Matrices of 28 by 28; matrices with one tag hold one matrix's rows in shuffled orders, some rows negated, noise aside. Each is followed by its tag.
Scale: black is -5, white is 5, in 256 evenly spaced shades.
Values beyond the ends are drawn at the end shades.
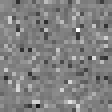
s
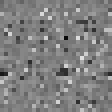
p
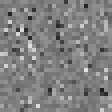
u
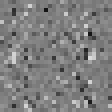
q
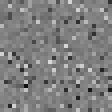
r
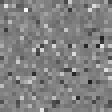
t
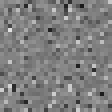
r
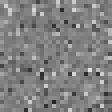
t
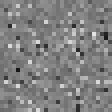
s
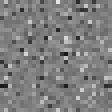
p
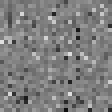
r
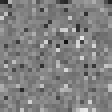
p
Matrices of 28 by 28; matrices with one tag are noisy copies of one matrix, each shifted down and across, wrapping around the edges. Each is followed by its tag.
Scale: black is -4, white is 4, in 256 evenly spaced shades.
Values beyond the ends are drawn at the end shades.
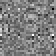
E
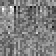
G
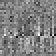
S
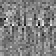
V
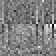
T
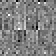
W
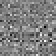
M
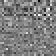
M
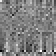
S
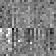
G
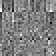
W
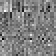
W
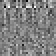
V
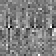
S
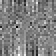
W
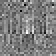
W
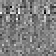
V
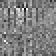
T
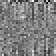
S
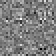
E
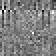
T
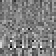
V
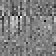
T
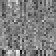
G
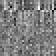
S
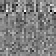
V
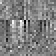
G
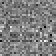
M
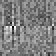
T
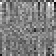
T
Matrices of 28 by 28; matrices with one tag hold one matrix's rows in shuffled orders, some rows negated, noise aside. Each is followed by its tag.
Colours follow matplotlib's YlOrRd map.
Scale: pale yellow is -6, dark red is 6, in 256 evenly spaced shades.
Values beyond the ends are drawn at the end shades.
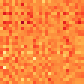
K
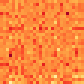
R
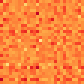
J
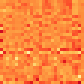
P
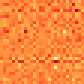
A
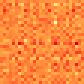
A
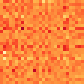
K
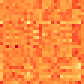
P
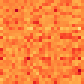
P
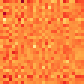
K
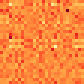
R
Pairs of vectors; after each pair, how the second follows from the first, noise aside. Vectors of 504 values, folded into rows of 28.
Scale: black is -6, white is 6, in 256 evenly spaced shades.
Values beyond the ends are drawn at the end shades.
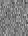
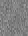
wrapped around, shrunk.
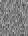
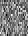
reversed, scaled up.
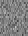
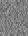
wrapped around, shrunk.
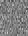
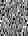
wrapped around, negated, scaled up.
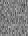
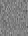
wrapped around, shrunk.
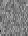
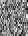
reversed, negated, scaled up.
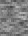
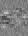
reversed, negated, partly zeroed.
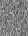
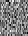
wrapped around, negated, scaled up.
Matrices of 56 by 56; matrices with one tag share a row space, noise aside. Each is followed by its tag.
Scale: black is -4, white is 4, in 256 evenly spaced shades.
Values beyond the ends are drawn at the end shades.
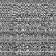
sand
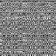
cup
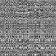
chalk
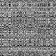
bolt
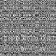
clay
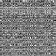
cup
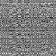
sand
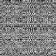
cup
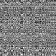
clay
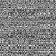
bolt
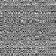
clay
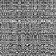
sand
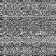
clay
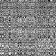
bolt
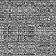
bolt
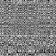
bolt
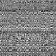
sand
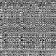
clay
